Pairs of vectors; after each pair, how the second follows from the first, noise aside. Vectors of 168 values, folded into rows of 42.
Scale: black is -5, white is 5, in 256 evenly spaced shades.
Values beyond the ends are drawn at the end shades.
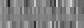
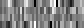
negated, scaled up.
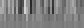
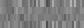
wrapped around, negated, shrunk.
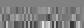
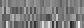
copied.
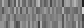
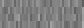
wrapped around, negated, shrunk.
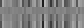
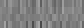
reversed, shrunk.
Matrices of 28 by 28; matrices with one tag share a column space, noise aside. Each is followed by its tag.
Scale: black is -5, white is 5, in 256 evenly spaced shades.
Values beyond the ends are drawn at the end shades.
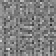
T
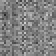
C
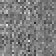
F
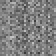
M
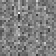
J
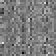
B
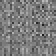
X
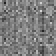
B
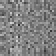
X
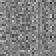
M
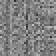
T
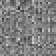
B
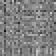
X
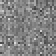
B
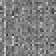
B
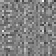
X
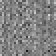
F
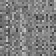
J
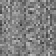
F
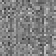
B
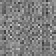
T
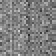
M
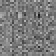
C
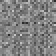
X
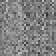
C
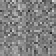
X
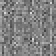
B
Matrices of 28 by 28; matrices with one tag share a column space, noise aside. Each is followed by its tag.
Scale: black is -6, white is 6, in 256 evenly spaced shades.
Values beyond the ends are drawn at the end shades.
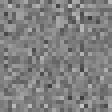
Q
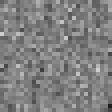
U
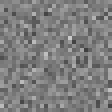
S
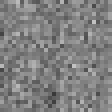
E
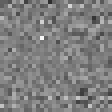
Q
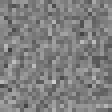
S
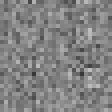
E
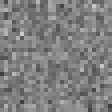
U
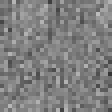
E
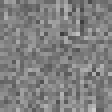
U
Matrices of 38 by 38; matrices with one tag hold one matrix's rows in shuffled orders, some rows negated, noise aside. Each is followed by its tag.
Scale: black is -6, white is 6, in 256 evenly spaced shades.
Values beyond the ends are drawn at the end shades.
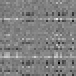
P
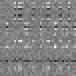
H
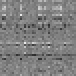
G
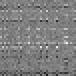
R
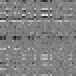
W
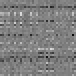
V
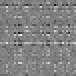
H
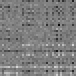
P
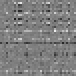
H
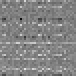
G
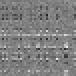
R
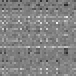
R
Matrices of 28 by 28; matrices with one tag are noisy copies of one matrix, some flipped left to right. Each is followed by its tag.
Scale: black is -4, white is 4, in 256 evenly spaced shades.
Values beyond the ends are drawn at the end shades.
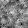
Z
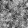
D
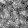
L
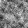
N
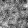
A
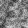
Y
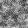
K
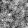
D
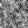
D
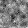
K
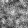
Z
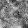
Y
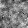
A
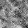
Y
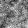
Y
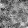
A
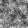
K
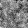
D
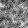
A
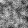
L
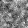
D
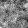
A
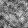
N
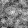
Z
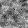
K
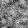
Z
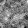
N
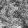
Y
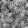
D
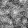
Z
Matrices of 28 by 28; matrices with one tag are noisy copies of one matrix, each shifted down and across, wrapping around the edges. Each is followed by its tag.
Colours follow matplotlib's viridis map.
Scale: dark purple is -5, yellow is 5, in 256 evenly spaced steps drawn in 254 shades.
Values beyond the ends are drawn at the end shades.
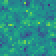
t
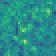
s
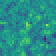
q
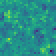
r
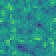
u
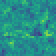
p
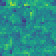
p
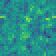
q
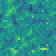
q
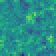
r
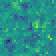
r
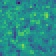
s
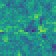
p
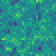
t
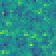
t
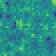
r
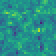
t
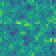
t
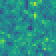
s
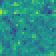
p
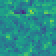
p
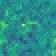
q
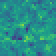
p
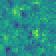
r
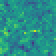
q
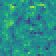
q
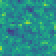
u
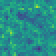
u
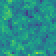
q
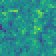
q
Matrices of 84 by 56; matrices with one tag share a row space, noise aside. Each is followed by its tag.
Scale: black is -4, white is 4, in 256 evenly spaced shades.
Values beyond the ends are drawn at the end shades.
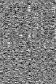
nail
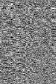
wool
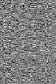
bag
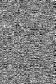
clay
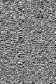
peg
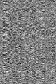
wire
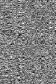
peg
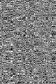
wool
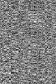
bag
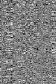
wool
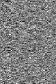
bag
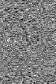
nail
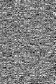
clay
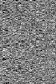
wire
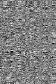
wool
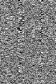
peg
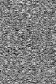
nail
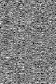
peg
